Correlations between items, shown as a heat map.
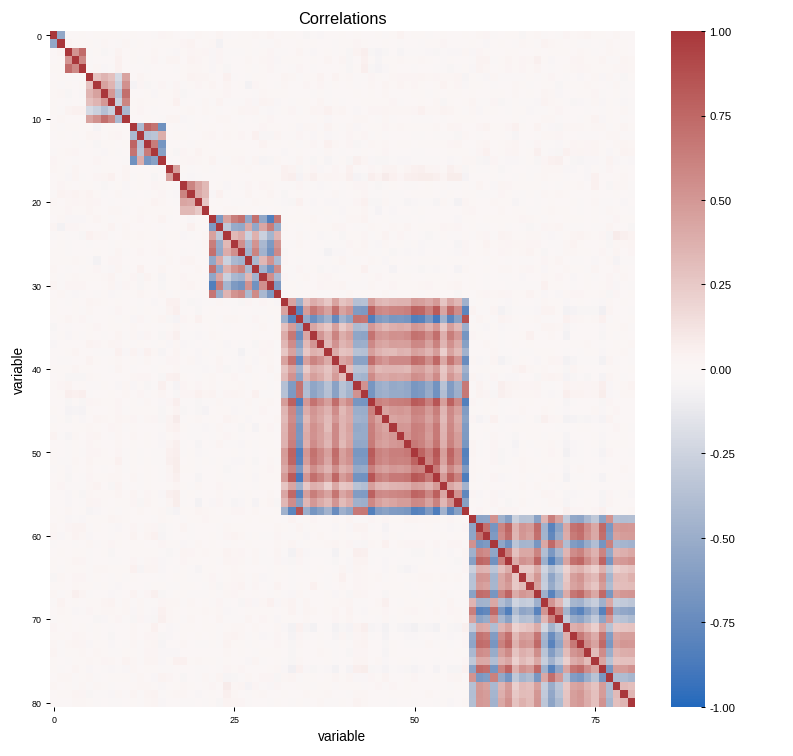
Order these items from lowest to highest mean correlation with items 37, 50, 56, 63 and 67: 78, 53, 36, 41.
78, 41, 36, 53
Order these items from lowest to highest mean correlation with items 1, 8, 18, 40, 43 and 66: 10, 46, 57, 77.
77, 46, 57, 10
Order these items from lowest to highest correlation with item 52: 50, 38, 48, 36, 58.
58, 38, 48, 36, 50
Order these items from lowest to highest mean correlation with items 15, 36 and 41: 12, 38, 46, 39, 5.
5, 12, 38, 46, 39
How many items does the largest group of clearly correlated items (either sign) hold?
26
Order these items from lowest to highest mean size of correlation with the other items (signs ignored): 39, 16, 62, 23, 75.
16, 23, 75, 62, 39
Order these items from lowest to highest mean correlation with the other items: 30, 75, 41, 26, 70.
70, 30, 26, 75, 41
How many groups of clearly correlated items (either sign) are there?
9
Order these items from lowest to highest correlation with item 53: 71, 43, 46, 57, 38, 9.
57, 43, 71, 9, 38, 46
